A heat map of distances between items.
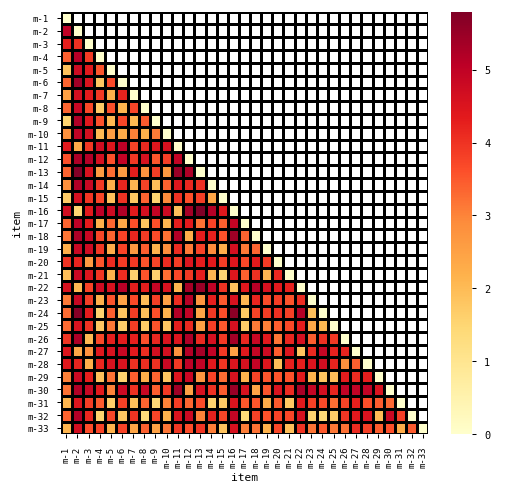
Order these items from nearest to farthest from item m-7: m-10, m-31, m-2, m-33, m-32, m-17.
m-31, m-33, m-10, m-17, m-32, m-2
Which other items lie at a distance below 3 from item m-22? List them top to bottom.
m-2, m-11, m-16, m-27
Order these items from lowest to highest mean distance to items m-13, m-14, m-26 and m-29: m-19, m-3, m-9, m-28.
m-9, m-19, m-3, m-28
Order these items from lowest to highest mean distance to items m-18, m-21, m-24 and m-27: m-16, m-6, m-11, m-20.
m-6, m-20, m-11, m-16
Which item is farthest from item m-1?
m-2
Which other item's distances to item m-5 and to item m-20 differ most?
m-28
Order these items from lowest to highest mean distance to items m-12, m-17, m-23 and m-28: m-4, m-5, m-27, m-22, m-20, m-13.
m-4, m-20, m-5, m-13, m-27, m-22
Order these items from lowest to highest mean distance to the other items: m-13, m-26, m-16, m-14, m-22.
m-14, m-13, m-26, m-22, m-16
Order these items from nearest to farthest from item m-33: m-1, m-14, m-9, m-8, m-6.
m-1, m-9, m-14, m-8, m-6
